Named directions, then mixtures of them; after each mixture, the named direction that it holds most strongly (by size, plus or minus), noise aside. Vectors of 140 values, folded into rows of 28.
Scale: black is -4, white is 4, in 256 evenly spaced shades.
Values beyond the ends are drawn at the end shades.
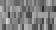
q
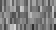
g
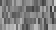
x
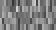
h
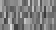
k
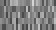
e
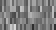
g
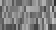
x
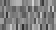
e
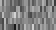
g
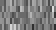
g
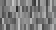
h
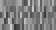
k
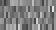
e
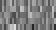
g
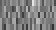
e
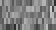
x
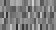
e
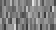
e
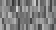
h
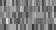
g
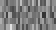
x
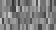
h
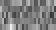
x
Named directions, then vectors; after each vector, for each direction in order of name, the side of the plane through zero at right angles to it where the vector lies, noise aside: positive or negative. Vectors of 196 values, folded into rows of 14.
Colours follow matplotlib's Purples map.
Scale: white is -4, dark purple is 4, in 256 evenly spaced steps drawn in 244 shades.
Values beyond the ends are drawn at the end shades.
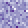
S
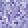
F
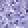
positive, negative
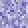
negative, positive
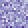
positive, positive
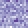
negative, negative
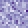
positive, negative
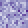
positive, negative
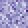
positive, negative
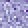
negative, negative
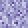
positive, negative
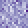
positive, negative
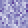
positive, negative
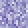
negative, positive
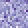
negative, negative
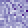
negative, negative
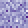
positive, positive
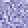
positive, positive
